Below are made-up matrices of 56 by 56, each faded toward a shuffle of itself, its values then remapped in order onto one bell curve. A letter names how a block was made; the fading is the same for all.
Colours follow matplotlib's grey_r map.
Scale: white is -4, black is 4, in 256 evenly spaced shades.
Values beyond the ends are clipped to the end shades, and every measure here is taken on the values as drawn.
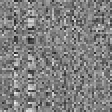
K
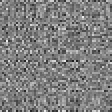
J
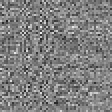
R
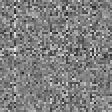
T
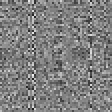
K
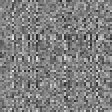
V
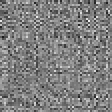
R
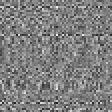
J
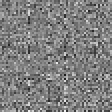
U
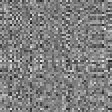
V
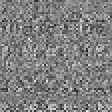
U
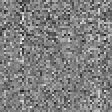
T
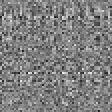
J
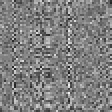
K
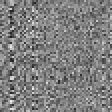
K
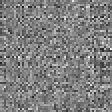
U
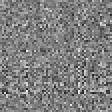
U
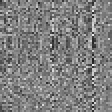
K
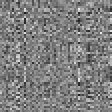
K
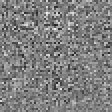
T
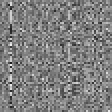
V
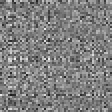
U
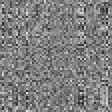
K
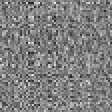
J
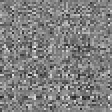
U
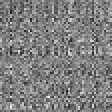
V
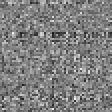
U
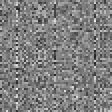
K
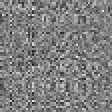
K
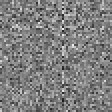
T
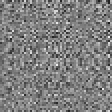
R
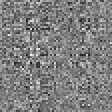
U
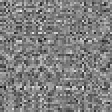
J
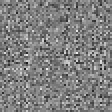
T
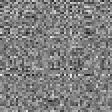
J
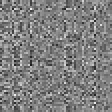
K
